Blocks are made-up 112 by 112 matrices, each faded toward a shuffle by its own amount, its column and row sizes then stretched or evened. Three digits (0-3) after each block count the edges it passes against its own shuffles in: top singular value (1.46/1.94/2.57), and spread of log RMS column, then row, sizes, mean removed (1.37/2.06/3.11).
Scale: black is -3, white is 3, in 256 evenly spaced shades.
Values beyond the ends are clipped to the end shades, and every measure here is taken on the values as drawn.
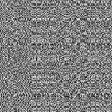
3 0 2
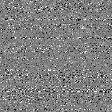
1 0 3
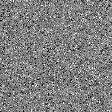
0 1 1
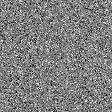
0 1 0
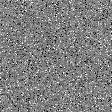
1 0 0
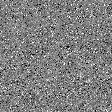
0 0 1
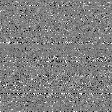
1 0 3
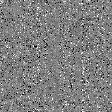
1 2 0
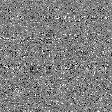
1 0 2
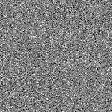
2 0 0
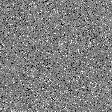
0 0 0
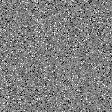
1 1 0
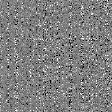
1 3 1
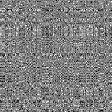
3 0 2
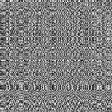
3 2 3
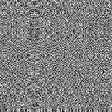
3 0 1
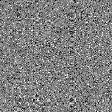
2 1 0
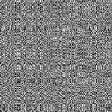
3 3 1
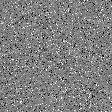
0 0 0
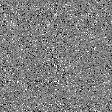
1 1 2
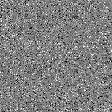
2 0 0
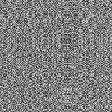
3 0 1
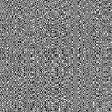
3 3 0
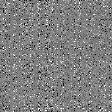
1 3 2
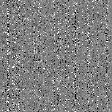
1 3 0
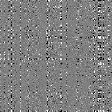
3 3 2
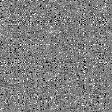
2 2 2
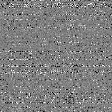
2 1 3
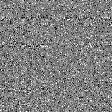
2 0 1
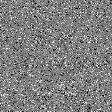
1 0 2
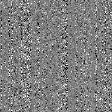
0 3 0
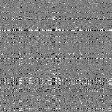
3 2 3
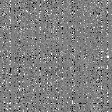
0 3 2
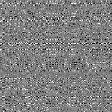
3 0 3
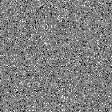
2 1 1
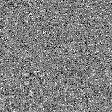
1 0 0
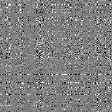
2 3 3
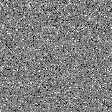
1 0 1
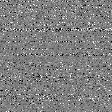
0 0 3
